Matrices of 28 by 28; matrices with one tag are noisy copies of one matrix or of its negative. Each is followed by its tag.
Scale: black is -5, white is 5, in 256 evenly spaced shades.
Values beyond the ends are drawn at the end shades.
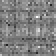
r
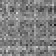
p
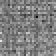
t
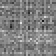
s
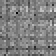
p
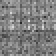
s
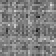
r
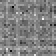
p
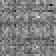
r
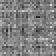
r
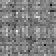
r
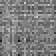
t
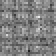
r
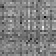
s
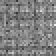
p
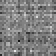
t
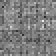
s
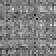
p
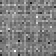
t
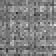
p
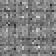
r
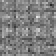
r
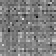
t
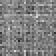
t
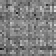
p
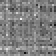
p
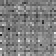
t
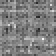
r
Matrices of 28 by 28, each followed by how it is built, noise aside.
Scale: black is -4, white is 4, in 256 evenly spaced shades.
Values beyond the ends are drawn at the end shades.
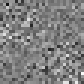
block diagonal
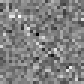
banded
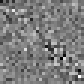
banded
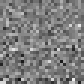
uneven rows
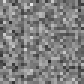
repeating rows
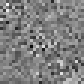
block diagonal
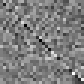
diagonal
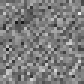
Hankel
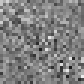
block diagonal
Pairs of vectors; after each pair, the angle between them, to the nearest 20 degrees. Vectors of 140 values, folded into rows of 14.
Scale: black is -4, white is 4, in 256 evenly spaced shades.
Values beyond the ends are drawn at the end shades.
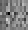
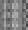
100 degrees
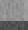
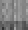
40 degrees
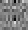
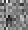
80 degrees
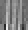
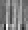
20 degrees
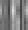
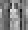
40 degrees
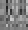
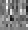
160 degrees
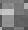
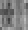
140 degrees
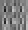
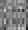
140 degrees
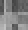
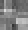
60 degrees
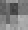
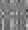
100 degrees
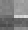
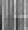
60 degrees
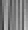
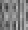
60 degrees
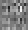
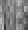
80 degrees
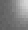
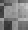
60 degrees
